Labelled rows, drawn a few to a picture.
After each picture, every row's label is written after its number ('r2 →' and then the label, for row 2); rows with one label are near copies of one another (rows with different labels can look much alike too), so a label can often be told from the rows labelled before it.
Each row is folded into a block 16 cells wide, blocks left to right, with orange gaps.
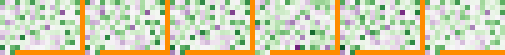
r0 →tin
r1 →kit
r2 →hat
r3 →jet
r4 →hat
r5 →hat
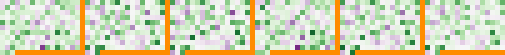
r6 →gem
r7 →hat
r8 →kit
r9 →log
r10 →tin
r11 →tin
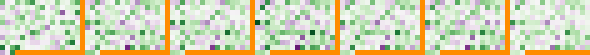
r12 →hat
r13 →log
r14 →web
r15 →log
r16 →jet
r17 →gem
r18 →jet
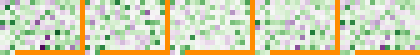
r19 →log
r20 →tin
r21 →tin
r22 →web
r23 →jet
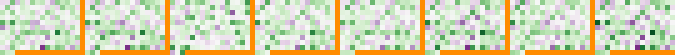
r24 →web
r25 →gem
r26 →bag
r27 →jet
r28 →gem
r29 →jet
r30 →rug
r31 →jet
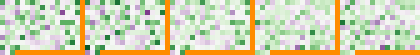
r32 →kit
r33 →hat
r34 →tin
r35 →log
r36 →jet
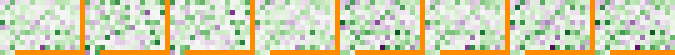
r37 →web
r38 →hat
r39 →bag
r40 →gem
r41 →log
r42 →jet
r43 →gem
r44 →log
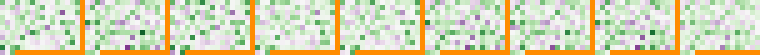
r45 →hat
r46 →log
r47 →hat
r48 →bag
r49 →tin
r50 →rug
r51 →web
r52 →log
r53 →gem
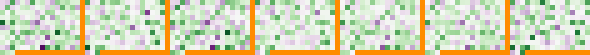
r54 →web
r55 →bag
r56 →gem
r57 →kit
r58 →jet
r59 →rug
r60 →tin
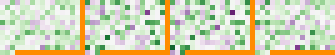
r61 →gem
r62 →kit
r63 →kit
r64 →web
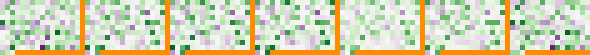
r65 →web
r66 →bag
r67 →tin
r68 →tin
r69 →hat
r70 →kit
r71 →jet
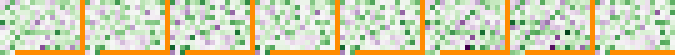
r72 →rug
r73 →tin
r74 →tin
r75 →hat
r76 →hat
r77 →log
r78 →web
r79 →kit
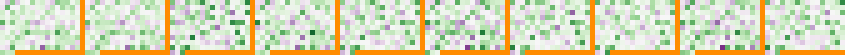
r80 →gem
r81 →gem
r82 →kit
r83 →jet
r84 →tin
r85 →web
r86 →bag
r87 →tin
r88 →gem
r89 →hat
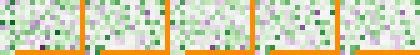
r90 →web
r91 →hat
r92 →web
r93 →bag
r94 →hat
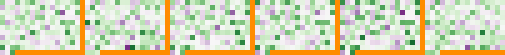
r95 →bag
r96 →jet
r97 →bag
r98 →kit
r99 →kit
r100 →log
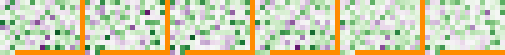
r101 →jet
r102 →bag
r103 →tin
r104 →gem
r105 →log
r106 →bag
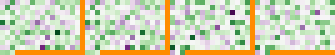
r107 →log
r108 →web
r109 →bag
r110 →bag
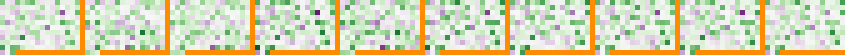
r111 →bag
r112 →web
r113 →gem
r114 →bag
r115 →gem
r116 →kit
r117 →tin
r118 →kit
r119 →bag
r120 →hat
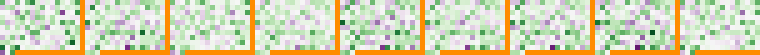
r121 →hat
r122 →gem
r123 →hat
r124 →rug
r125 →rug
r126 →gem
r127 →web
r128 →log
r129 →hat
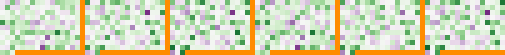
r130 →log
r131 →bag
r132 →hat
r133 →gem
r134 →hat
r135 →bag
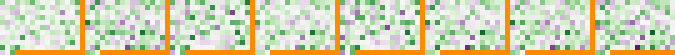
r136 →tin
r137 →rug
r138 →kit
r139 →jet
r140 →kit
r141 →jet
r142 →rug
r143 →log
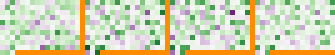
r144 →rug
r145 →hat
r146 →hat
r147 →tin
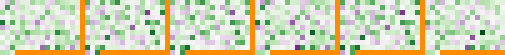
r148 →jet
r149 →bag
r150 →tin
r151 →jet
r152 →bag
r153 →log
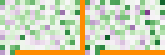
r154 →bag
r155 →bag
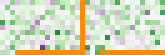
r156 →web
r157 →hat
